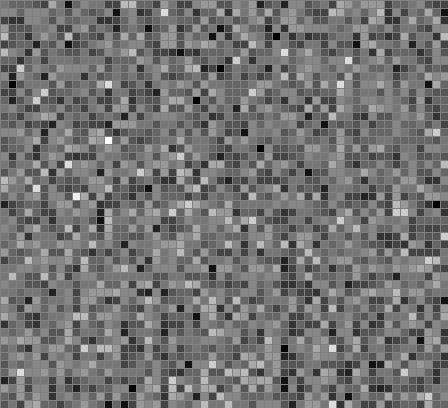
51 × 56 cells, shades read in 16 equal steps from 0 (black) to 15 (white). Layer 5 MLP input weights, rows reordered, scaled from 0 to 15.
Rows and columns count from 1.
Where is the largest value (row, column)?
18, 14
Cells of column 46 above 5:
36
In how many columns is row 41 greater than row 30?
20
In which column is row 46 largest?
27
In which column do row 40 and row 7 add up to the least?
25
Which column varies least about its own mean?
8
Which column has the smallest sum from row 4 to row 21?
2
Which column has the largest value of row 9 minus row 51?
3
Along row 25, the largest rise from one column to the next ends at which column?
10
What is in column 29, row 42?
8
